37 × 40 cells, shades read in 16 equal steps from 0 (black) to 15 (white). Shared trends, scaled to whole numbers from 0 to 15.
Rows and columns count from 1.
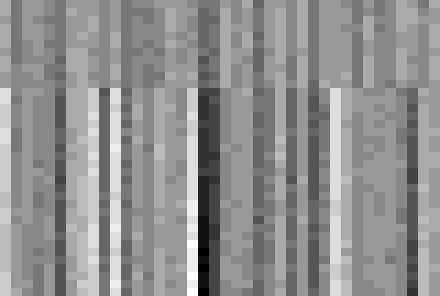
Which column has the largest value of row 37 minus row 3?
18
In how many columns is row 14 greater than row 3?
17
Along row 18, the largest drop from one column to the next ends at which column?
19
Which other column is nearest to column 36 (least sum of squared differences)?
22
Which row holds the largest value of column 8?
36
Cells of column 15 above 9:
22
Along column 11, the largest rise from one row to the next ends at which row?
12
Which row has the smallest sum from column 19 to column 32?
32
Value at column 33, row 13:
9
